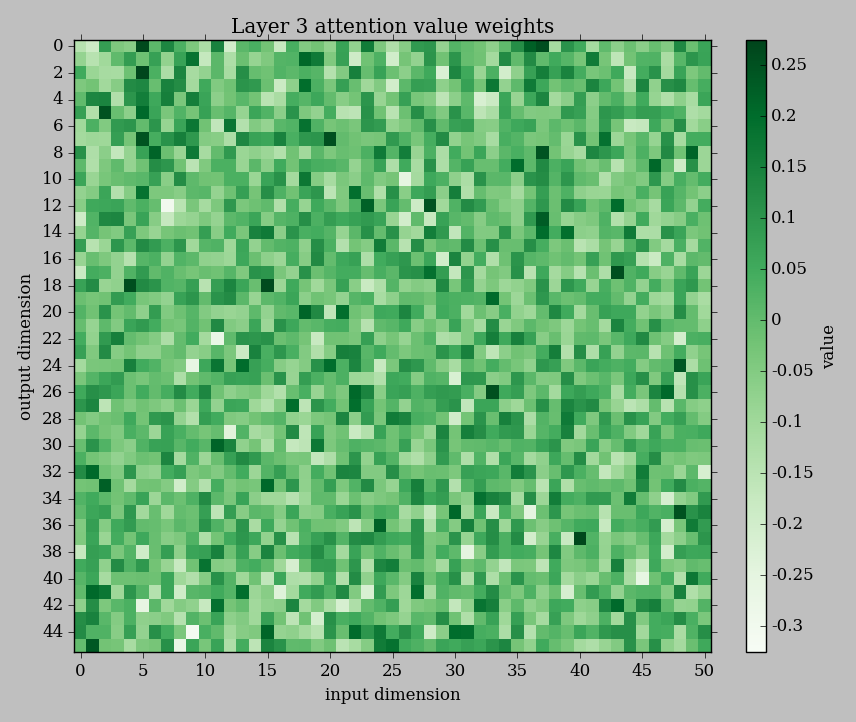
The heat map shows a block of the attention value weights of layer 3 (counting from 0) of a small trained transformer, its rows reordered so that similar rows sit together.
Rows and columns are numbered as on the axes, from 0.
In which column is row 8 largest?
37
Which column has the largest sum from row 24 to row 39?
1
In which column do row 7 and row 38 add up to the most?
20
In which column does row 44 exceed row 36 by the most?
22
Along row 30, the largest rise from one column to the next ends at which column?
19
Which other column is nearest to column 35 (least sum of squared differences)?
49
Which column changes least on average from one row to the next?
38
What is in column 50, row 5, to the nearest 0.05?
-0.1
